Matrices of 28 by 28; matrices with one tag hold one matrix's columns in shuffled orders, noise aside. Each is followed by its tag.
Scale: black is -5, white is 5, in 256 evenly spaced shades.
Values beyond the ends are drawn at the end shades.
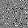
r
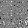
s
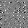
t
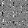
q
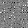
t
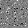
r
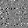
r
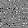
r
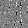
q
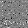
s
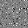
r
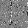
q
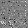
s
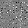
t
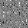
q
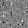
q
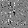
q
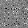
r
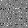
r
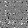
s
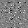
t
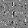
q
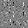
q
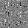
q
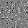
t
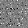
r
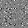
r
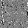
q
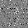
r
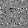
r
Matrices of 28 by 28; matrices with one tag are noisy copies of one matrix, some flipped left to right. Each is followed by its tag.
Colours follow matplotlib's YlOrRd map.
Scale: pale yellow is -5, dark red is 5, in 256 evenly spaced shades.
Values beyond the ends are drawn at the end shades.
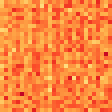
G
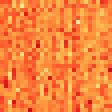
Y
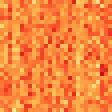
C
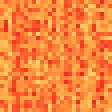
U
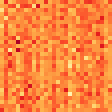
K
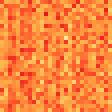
K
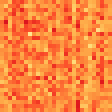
U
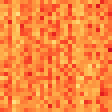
C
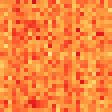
U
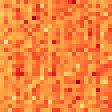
G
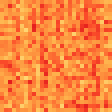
U
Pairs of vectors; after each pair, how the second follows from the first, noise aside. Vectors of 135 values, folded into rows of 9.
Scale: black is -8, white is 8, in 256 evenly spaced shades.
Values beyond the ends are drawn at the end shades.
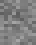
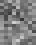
scaled up.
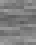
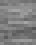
wrapped around.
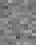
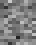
scaled up.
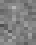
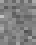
wrapped around.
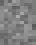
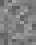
copied.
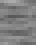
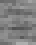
reversed.
